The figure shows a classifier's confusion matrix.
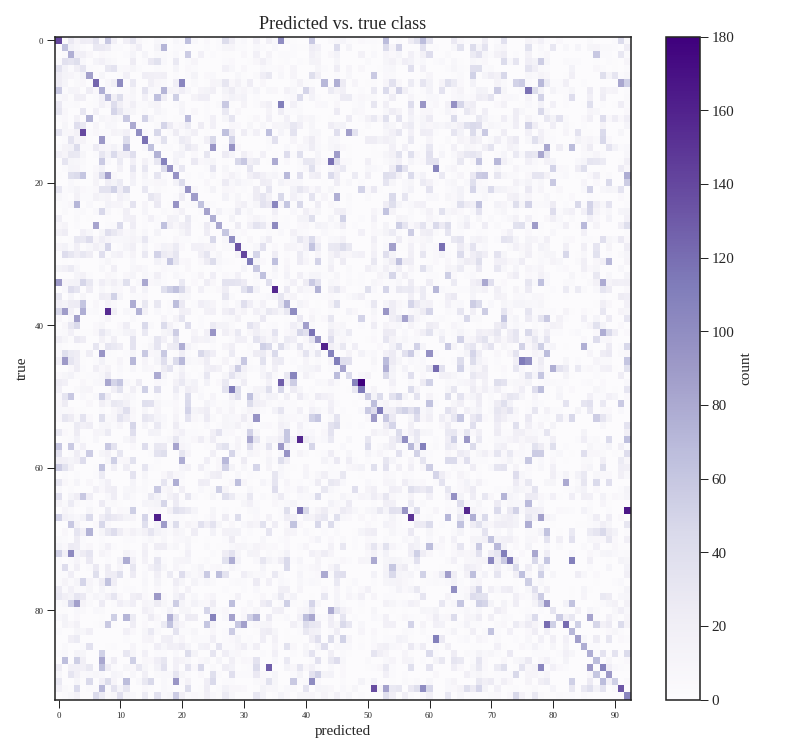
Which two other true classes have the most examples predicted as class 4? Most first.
13, 38
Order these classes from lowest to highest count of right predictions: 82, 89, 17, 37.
37, 89, 17, 82
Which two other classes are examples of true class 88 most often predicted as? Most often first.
34, 78
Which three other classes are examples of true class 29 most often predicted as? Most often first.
62, 54, 41
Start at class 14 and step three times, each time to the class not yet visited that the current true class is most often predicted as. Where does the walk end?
8
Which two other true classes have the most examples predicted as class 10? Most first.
6, 48
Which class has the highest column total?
19
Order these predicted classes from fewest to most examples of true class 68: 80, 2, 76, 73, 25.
80, 73, 25, 2, 76
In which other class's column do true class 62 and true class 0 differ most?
36
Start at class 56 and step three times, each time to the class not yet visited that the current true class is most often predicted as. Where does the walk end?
78
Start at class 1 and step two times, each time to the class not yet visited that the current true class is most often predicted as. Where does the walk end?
44
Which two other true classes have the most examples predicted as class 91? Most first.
6, 51
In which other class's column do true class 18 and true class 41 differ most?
61
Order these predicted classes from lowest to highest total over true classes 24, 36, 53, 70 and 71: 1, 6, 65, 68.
6, 1, 65, 68
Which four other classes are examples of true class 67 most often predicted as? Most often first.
16, 57, 78, 63
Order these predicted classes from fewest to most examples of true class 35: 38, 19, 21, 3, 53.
38, 21, 3, 53, 19
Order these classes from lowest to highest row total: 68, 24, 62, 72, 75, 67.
24, 62, 72, 68, 75, 67
